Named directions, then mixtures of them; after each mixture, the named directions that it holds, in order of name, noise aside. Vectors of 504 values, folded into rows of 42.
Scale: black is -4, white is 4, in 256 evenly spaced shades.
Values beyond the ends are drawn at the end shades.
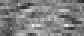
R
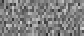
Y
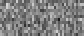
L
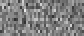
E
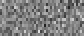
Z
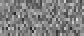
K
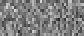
L, Z.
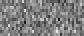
E, K, L.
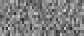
K, Y.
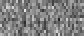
E, L.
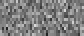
K, Y, Z.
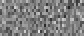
Z.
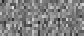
L, Y, Z.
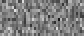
E, L, Z.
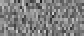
E, K, Z.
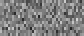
K.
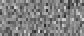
Z.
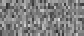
L.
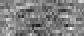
K, R.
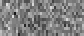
K, L, R.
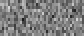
E, K.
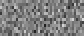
Z.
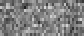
L, R.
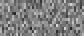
K.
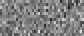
Z.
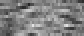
R.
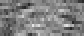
R.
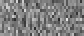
E, K, L.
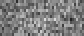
L, R, Z.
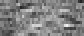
R.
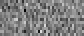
E, L, Z.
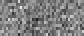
E, R, Y.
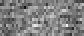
L, R, Y.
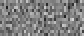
Y, Z.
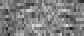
K, R.
